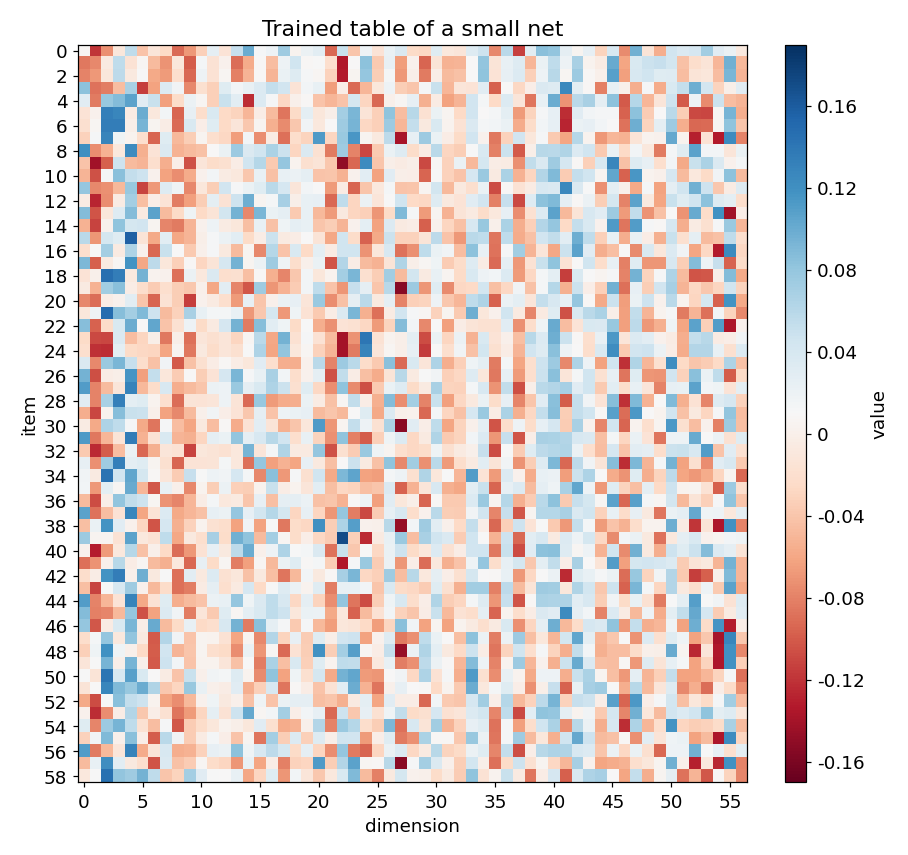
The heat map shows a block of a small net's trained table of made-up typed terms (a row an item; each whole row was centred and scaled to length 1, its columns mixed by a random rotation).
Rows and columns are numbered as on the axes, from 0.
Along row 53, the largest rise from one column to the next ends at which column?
47
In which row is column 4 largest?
15
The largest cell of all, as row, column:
39, 22
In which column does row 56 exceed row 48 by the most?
52
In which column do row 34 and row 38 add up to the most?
2
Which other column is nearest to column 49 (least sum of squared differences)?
10
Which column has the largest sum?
4
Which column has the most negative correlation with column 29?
45
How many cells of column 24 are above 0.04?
8
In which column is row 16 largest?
55
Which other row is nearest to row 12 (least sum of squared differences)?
53
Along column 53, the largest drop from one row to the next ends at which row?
33
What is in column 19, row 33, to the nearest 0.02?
0.02
